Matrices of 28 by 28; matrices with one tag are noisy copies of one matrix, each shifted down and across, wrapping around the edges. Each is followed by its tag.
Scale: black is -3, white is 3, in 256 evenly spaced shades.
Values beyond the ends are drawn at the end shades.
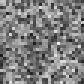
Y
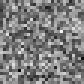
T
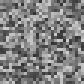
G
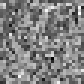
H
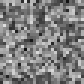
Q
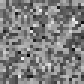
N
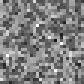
G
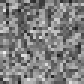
H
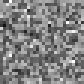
G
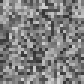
Y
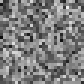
Y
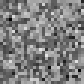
Q
